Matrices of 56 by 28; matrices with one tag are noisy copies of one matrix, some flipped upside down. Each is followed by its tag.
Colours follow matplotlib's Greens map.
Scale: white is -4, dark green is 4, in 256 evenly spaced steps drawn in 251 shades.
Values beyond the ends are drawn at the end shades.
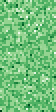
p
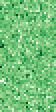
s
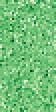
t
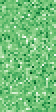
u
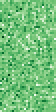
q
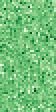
t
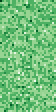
p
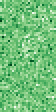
q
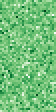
q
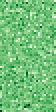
p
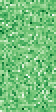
q
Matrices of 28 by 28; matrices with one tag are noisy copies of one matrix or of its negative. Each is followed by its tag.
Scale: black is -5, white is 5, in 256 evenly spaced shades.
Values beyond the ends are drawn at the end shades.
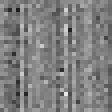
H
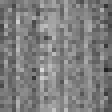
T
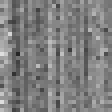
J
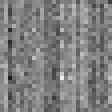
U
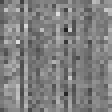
H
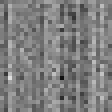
U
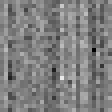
U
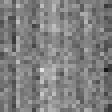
T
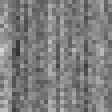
J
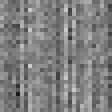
H
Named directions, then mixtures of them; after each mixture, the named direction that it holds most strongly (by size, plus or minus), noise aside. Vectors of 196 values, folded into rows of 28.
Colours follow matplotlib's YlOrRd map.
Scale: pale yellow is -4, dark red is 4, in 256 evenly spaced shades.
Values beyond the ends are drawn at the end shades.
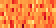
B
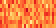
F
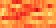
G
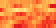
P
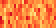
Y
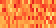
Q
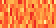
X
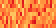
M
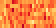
B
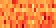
B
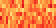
M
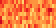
Y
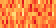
M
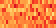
Q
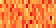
F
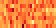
B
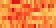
G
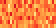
Q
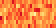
Y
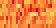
M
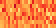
Q
